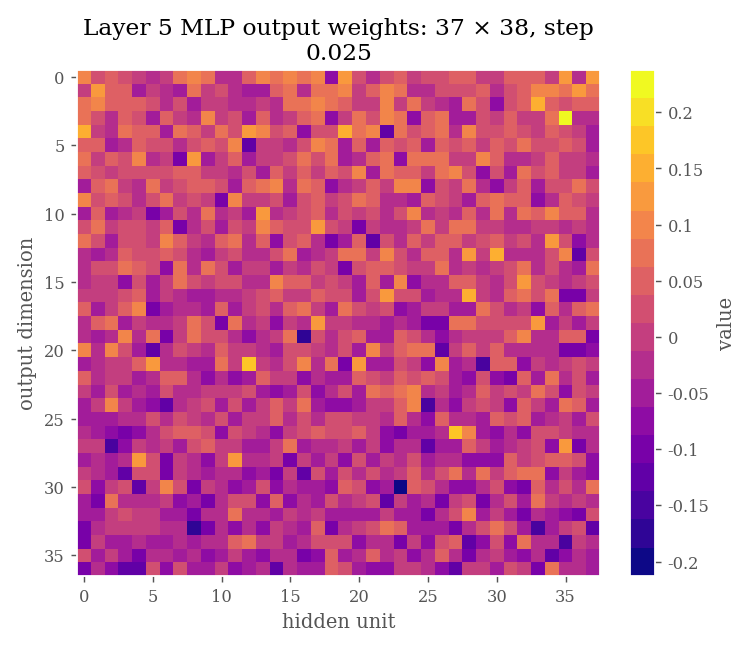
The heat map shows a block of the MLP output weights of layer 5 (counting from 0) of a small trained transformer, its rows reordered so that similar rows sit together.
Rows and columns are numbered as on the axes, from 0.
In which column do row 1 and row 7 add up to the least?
13
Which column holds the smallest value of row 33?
8
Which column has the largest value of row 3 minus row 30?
23
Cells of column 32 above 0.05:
9
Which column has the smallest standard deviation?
10
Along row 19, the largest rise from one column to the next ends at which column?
17
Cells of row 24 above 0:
11
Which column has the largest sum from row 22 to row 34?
24
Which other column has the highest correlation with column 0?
25
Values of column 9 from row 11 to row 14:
0.025 -0.025 -0.05 0.075
